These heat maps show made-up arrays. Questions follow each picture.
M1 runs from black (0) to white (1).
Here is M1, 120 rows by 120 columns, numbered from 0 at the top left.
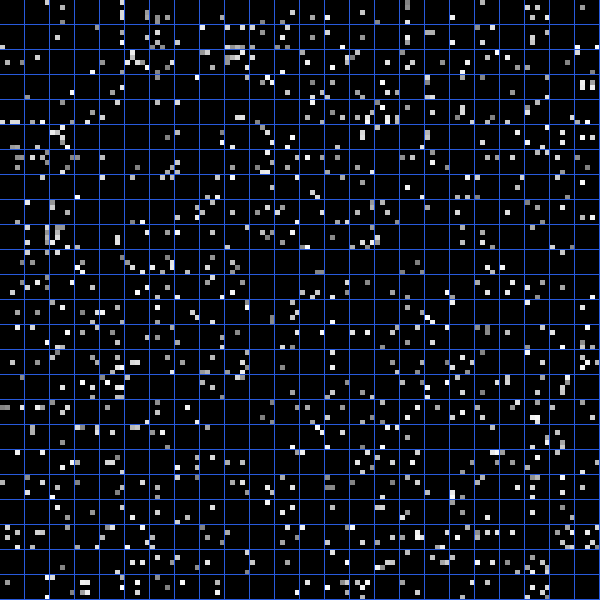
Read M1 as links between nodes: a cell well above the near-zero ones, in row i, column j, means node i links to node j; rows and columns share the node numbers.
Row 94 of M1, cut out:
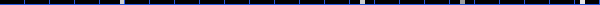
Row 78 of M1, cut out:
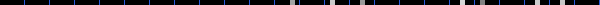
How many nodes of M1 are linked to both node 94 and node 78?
2
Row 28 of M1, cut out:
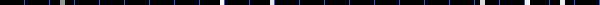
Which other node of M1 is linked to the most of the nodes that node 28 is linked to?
node 69
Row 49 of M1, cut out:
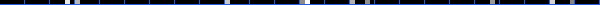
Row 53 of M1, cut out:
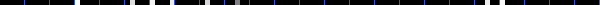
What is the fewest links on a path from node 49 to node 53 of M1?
2
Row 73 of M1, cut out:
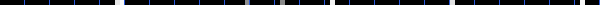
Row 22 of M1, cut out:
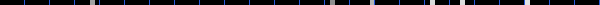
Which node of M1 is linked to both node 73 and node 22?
node 66
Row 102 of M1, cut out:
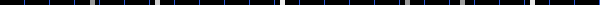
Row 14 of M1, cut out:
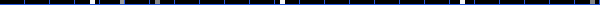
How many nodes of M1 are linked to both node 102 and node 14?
4
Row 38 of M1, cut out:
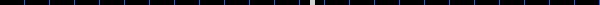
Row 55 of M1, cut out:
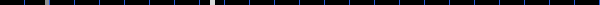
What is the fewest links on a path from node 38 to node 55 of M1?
6
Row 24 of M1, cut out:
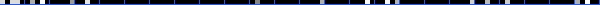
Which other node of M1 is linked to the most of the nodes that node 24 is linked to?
node 31
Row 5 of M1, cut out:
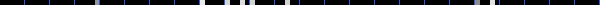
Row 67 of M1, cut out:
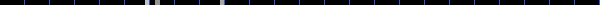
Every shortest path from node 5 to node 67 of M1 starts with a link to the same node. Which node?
node 57
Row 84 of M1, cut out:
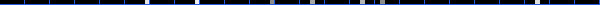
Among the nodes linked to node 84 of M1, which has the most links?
node 72
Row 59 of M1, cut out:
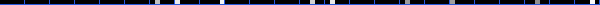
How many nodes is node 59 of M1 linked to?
9
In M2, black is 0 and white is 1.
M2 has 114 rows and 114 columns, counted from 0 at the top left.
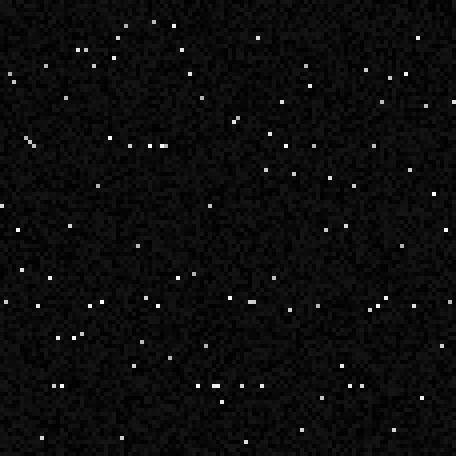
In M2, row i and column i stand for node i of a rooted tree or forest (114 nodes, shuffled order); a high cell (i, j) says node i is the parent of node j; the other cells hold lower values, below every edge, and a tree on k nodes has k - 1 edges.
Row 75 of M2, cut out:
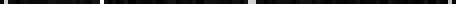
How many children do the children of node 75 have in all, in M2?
3
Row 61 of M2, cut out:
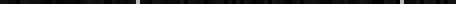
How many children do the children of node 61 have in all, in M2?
3
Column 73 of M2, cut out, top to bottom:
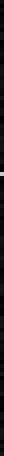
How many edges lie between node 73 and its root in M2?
7
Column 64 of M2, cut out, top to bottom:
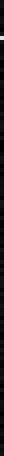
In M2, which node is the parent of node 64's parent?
76
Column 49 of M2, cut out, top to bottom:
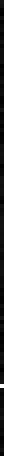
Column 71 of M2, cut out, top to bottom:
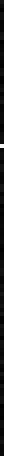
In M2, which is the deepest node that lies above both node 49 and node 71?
74
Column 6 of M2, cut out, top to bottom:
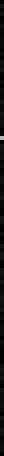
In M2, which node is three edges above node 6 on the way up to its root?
110
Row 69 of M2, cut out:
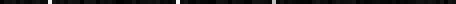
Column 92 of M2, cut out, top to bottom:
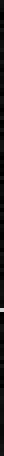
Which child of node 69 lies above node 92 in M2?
12
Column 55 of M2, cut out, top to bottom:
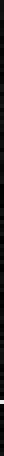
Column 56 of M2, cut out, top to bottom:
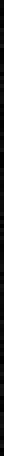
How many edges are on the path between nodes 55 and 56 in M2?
5
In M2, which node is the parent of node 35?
85
